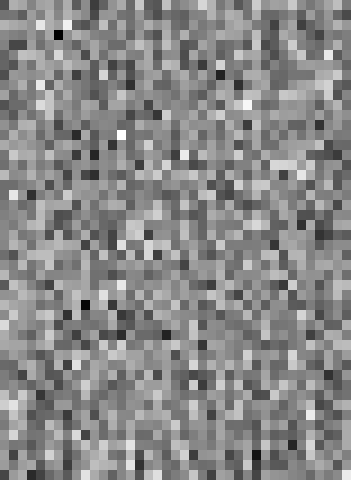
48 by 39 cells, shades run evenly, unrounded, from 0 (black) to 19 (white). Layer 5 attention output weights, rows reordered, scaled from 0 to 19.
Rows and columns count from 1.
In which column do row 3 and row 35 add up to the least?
10
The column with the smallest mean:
36
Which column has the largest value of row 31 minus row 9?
27
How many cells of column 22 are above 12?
13
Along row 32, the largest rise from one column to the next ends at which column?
9
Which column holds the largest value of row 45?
15
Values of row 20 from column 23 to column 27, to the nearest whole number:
14 15 6 5 8
